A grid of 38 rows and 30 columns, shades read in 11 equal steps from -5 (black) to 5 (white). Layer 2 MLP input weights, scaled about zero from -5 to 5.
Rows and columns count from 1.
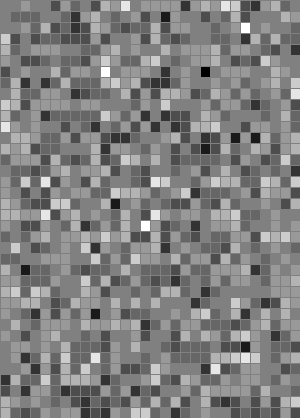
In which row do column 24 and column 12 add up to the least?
13
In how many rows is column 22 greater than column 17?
18
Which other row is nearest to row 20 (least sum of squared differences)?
17
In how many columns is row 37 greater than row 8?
11
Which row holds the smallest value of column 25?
32
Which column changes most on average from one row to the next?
25
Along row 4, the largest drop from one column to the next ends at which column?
2
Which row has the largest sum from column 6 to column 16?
7
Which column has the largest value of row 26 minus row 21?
9
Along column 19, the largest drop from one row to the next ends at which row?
19
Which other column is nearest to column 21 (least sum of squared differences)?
20
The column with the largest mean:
1
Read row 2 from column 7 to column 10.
-1 -3 1 2
